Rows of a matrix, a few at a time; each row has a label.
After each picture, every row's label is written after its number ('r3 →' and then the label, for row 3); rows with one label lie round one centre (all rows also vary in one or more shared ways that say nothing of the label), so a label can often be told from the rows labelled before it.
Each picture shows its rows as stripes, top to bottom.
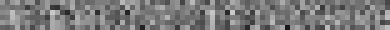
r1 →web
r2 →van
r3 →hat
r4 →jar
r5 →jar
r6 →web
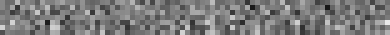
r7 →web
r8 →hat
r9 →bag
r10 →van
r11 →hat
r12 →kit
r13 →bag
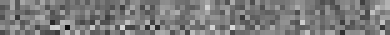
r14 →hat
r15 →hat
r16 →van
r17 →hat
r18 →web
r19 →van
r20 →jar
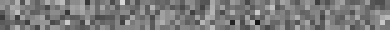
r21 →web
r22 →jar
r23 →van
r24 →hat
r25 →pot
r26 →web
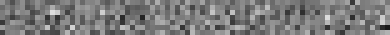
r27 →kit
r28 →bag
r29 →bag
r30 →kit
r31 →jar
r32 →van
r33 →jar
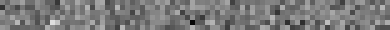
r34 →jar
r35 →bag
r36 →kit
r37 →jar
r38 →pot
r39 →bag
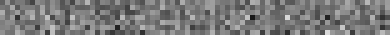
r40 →bag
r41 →hat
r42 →kit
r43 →hat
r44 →van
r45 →pot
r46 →kit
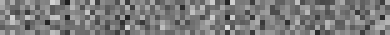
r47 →hat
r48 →kit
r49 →bag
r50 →hat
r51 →jar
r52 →van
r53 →hat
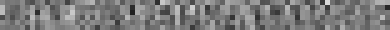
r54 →van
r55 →kit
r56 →kit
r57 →pot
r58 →pot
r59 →pot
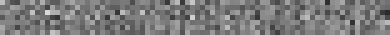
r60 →kit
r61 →jar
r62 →pot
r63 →jar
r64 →kit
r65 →kit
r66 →kit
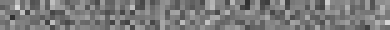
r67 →web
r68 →web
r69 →kit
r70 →bag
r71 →hat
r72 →van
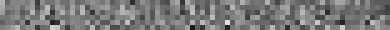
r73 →kit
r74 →web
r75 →web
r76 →web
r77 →van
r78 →pot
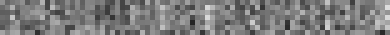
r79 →kit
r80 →hat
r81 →hat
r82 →hat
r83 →pot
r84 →van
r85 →jar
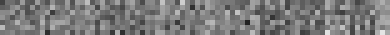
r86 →bag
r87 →pot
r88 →van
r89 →kit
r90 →web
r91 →kit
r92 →kit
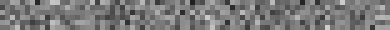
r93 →pot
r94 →pot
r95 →kit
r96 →hat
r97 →bag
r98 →web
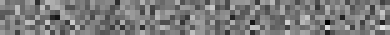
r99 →pot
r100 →web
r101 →web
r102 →jar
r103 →hat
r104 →kit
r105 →hat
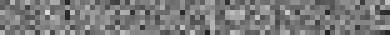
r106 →hat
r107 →bag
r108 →van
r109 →van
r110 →pot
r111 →bag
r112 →web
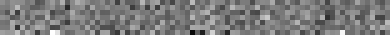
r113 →jar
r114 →van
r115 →hat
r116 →bag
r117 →hat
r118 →hat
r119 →pot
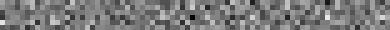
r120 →hat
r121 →kit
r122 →van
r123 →pot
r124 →kit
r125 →bag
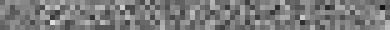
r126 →web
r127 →bag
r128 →kit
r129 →web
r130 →bag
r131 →hat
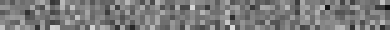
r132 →web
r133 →jar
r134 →van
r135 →jar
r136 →kit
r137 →kit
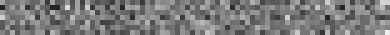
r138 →kit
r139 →jar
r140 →kit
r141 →kit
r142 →hat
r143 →bag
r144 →hat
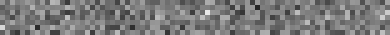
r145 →hat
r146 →pot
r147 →hat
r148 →kit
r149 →jar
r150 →kit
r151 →bag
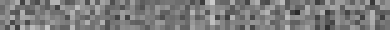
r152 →web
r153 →jar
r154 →bag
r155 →hat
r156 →bag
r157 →hat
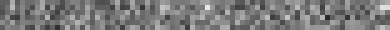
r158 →hat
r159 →hat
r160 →van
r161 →bag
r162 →jar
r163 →jar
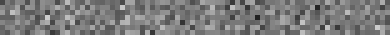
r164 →pot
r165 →web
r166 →jar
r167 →pot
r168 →web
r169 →van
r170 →web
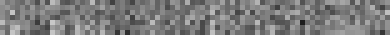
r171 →kit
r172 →bag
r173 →hat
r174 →kit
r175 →kit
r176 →jar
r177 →jar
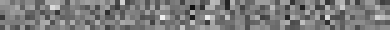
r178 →bag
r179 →pot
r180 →jar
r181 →van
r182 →web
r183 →bag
